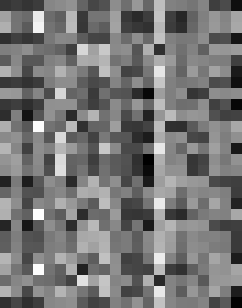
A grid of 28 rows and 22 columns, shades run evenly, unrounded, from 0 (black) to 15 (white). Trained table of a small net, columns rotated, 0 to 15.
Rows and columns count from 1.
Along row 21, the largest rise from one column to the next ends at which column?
15
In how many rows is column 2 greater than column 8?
14
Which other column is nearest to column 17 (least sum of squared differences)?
16
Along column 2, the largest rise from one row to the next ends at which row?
9
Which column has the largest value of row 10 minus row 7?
13
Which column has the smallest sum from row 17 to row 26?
3
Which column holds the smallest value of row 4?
22
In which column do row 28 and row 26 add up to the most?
8
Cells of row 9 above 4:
17
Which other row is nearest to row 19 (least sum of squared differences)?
27
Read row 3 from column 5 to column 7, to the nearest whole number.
7 6 11
